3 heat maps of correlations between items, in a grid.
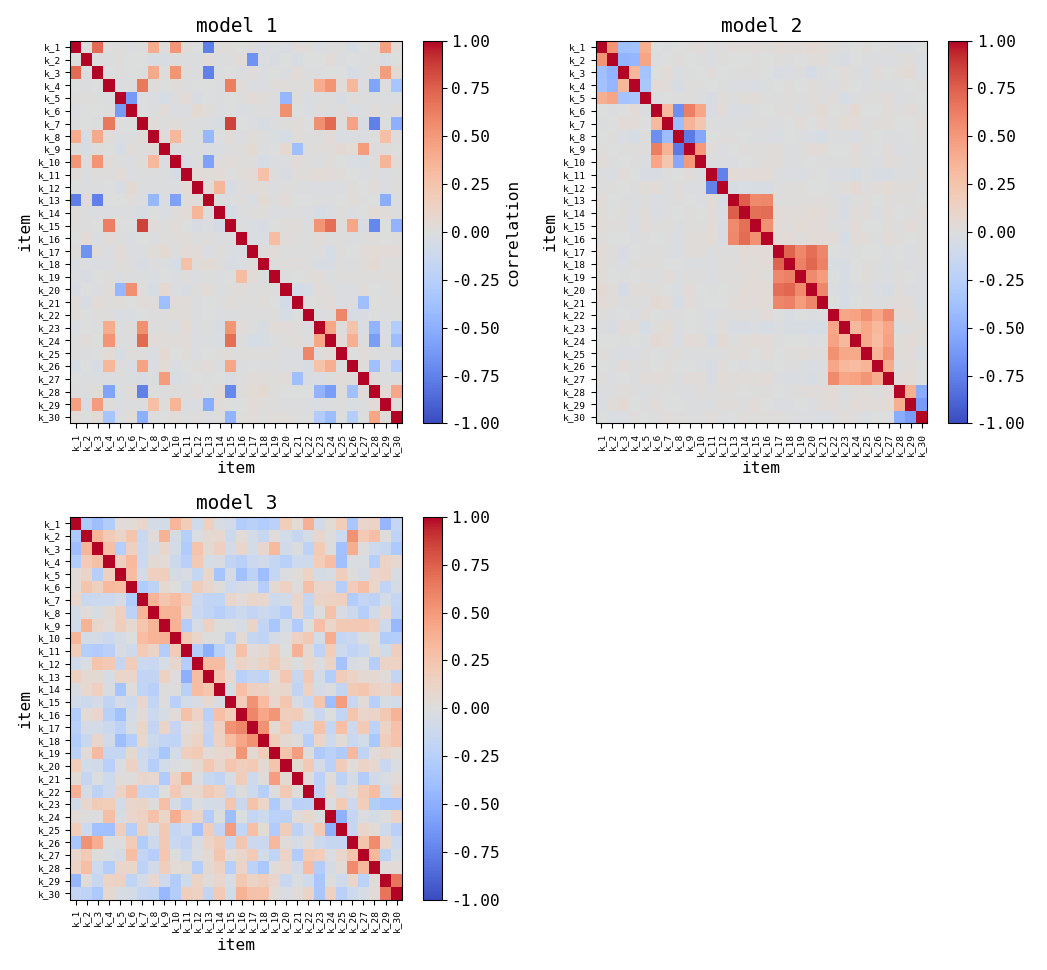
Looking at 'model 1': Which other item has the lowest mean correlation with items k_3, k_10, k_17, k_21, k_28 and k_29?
k_13
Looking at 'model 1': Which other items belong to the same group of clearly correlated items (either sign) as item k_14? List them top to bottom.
k_12
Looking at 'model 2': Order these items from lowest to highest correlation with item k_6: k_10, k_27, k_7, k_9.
k_27, k_7, k_10, k_9
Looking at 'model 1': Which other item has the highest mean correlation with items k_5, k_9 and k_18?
k_27
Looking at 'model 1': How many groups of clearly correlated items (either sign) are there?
9
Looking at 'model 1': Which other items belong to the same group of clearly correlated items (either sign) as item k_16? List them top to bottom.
k_19
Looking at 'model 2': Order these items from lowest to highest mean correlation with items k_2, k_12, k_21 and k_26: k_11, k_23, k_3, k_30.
k_11, k_3, k_30, k_23
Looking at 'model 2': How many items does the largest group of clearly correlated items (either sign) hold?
6
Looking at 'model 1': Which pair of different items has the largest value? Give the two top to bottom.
k_7, k_15
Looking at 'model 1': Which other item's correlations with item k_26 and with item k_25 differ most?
k_22
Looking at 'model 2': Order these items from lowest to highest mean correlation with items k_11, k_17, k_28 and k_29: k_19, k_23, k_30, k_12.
k_30, k_12, k_23, k_19
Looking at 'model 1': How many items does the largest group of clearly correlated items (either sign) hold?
8
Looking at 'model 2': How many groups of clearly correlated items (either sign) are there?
7
